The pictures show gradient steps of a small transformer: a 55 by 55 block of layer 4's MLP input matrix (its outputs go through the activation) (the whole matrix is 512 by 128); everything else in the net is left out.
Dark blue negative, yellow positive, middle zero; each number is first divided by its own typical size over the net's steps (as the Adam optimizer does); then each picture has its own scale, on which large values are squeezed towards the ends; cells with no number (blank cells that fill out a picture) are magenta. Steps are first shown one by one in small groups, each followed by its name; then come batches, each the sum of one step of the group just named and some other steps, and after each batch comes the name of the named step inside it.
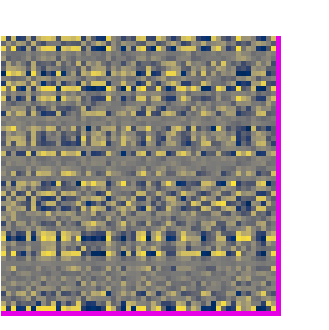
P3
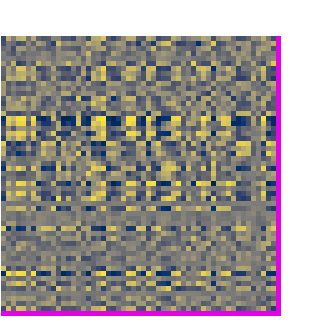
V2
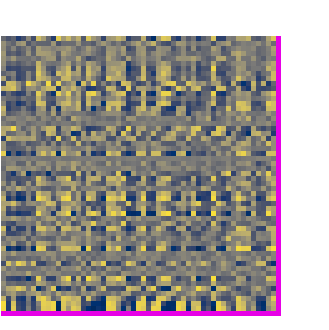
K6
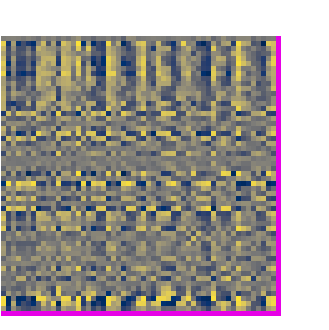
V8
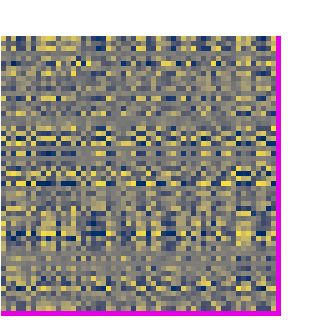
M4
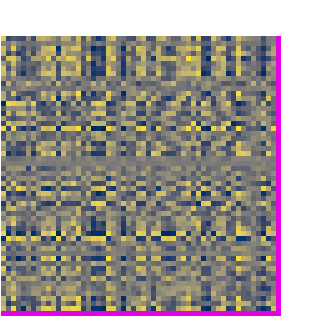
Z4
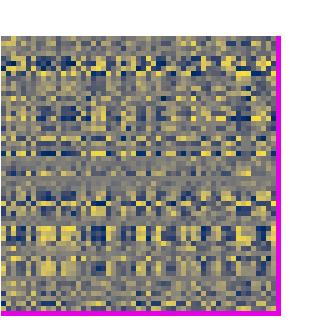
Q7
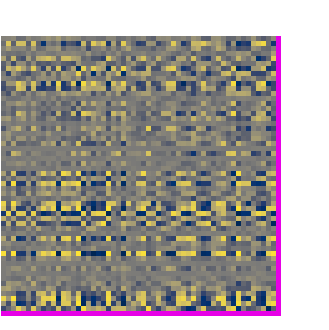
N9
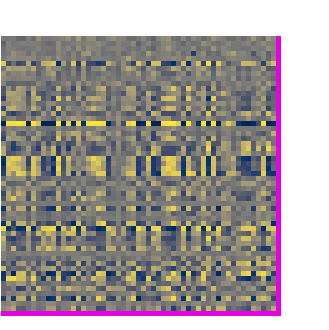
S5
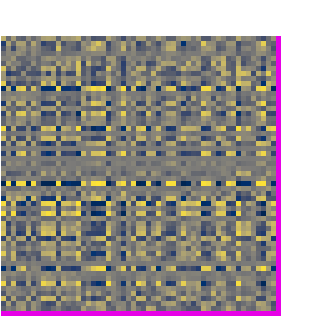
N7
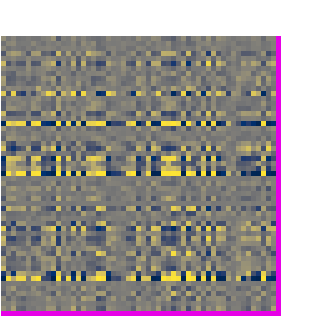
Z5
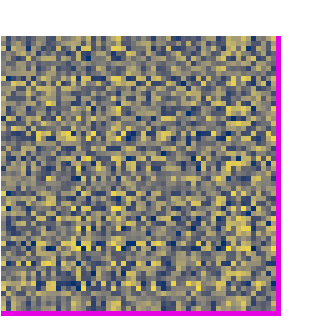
K6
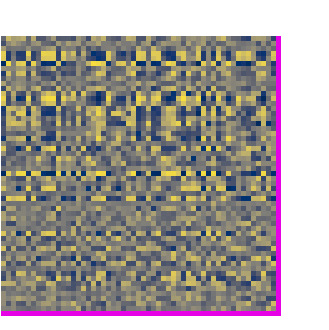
Z5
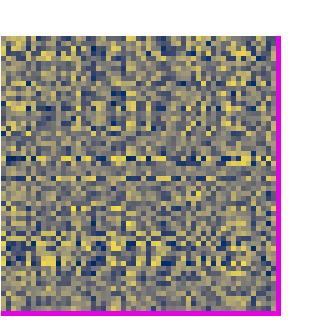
Z4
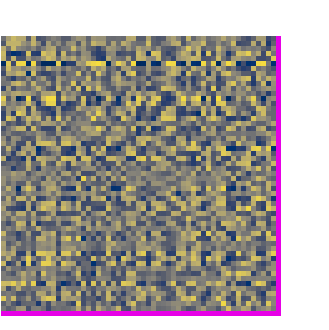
N9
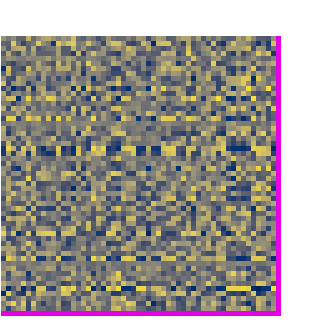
M4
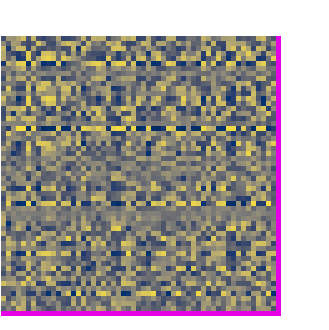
V2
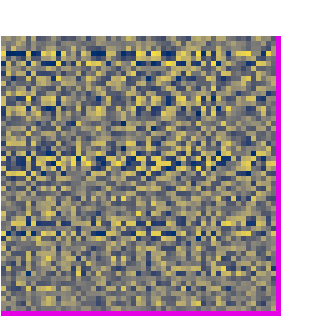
M4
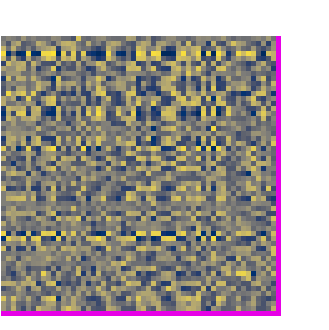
Z4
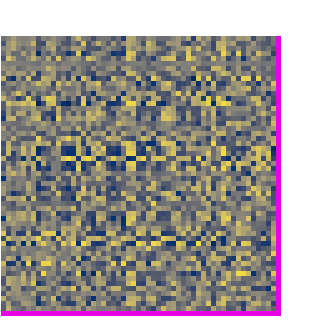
Z4
